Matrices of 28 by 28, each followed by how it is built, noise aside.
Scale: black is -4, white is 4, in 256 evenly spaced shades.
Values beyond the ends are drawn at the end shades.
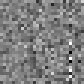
uneven columns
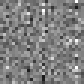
uneven columns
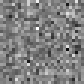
uneven columns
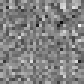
low rank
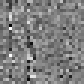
uneven columns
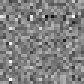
low rank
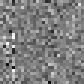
uneven columns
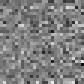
low rank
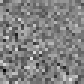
lower triangular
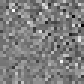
upper triangular
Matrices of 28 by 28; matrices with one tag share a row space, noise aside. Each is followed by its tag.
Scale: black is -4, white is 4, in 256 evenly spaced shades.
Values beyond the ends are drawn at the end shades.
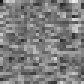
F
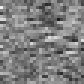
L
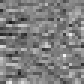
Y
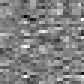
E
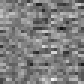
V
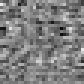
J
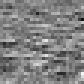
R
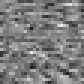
L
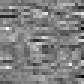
R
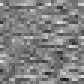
L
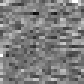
F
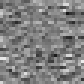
J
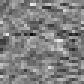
L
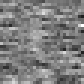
R
